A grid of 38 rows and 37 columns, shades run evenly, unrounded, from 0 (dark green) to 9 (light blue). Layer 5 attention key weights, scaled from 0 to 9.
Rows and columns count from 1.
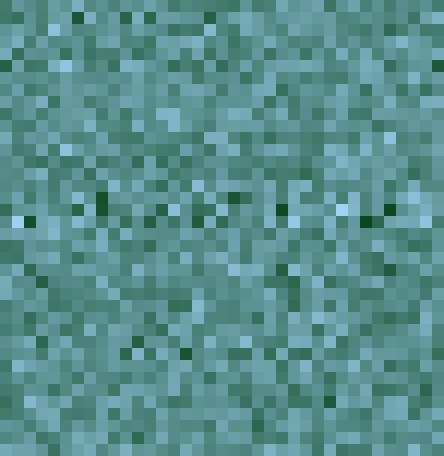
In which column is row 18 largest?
29
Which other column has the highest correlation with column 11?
13
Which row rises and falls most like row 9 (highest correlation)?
15
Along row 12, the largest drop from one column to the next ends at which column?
34
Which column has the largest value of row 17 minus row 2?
7
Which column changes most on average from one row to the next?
33
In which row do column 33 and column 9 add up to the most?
12
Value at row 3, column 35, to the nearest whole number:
5
